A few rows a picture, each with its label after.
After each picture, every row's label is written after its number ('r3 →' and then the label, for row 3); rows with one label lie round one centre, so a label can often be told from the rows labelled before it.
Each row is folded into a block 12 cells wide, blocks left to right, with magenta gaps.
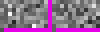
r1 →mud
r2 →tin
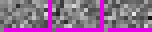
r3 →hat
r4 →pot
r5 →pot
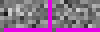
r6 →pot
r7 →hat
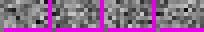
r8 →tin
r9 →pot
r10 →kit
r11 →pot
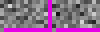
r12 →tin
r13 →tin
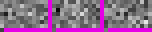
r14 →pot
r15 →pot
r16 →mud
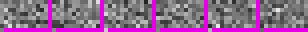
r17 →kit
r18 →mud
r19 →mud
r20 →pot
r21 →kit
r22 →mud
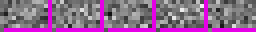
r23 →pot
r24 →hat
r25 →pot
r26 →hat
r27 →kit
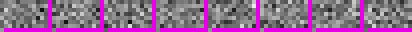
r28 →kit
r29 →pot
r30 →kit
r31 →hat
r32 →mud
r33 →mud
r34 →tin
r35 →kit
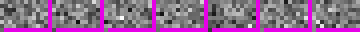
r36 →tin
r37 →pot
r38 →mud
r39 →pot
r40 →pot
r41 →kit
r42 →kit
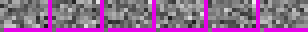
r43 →tin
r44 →mud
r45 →mud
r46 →hat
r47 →mud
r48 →kit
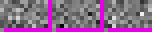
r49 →mud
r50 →hat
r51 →kit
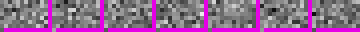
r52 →tin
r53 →mud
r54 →hat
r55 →hat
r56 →pot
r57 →tin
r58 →pot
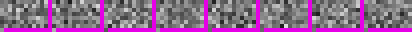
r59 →mud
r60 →kit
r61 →kit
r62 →kit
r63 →kit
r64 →kit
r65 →pot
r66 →hat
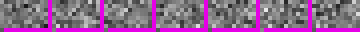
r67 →tin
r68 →mud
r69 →mud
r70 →pot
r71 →tin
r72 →kit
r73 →tin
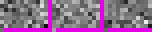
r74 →tin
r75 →hat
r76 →mud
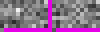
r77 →mud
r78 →pot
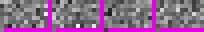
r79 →hat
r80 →kit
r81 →pot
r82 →kit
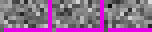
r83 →kit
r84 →tin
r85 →mud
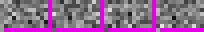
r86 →hat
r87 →tin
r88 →kit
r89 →tin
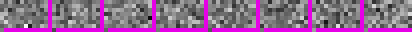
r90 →kit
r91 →pot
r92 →pot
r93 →mud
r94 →kit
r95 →tin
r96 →kit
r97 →tin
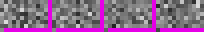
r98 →kit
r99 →kit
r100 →hat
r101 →tin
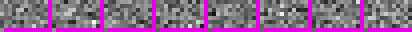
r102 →mud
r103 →mud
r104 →tin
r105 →mud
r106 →pot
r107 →pot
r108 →mud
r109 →pot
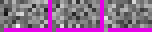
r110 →pot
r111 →kit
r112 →kit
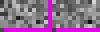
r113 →pot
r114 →tin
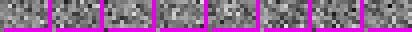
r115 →mud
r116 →kit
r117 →pot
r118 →mud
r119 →pot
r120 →kit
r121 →kit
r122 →tin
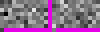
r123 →pot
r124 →hat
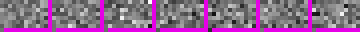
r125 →tin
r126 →pot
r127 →mud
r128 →hat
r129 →pot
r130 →kit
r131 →pot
